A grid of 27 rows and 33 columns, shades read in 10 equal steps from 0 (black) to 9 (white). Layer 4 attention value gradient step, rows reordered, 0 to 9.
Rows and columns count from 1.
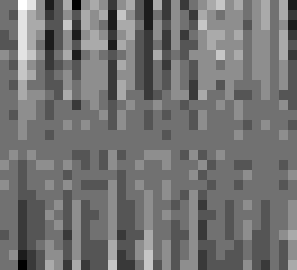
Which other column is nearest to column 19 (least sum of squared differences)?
6
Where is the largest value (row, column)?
1, 3
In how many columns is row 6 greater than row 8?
11
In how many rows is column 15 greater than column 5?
7
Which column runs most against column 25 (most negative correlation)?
9
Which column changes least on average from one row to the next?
31
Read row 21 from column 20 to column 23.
3 4 5 2
